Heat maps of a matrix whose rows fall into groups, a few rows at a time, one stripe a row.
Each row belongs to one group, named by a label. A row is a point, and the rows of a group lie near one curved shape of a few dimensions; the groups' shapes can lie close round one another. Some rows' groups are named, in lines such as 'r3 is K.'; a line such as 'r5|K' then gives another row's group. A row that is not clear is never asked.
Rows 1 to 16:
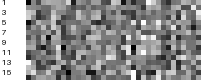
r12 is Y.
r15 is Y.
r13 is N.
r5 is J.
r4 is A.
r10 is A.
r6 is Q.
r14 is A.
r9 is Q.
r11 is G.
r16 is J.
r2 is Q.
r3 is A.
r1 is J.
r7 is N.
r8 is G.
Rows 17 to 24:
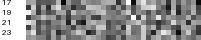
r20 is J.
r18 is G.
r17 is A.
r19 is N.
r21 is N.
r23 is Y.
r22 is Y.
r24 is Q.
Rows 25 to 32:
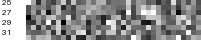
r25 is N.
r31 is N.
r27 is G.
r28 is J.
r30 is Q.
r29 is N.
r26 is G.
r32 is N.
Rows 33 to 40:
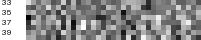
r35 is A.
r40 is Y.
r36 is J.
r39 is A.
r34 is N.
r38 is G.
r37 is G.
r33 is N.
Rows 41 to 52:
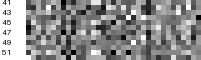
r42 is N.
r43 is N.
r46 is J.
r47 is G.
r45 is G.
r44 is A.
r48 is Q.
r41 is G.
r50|N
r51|G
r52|N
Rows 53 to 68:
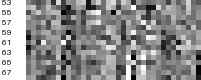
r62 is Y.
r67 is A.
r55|G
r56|N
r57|G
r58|Q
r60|J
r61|J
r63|G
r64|A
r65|Y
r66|A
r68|A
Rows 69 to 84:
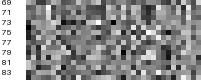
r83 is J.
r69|A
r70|N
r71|N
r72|N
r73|G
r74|J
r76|J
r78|J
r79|J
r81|N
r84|Y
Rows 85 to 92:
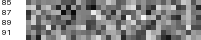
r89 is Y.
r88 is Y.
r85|Y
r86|Y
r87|G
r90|N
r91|Q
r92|J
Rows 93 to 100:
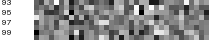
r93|N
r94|G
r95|A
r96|N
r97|G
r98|Q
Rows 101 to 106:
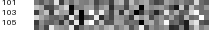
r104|Q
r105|G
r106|J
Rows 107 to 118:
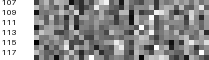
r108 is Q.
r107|G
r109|J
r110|Q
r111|Q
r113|A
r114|N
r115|Y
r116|Q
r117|Q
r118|G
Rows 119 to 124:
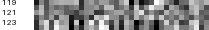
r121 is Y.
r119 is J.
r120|Y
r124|G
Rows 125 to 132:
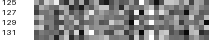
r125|N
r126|G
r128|A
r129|A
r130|A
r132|G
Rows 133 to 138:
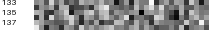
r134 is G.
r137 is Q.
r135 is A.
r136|J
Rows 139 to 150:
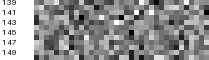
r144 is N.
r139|N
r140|Y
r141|A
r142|G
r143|Y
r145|A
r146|Y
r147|A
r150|J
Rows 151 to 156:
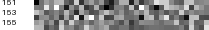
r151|J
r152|N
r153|N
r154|G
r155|A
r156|A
